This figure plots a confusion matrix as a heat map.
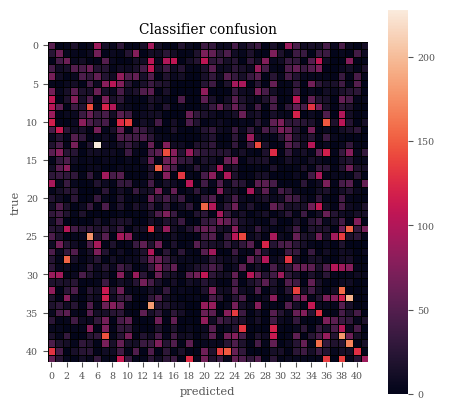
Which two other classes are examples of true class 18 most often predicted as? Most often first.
0, 36
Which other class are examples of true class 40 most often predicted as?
23
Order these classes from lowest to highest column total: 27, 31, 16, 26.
26, 16, 31, 27
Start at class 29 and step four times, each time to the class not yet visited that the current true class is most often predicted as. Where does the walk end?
8
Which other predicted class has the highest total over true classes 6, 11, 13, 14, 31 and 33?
39
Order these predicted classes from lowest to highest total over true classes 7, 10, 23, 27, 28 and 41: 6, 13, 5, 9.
5, 6, 13, 9
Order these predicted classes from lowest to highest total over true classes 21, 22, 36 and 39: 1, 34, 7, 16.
34, 1, 16, 7
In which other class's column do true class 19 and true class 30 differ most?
20
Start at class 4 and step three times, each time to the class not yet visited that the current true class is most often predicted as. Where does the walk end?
38
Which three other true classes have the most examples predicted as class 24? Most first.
35, 25, 5
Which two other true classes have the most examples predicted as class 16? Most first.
2, 14
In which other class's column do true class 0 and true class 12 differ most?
6
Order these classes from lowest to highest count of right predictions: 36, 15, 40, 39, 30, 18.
15, 36, 30, 18, 40, 39
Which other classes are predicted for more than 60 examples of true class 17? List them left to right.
7, 15, 21, 23, 35
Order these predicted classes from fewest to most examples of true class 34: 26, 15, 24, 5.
26, 15, 5, 24
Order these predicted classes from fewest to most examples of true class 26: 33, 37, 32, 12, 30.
37, 33, 32, 30, 12
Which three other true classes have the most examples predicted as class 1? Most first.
11, 30, 14
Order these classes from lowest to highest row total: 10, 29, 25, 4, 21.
4, 21, 29, 10, 25
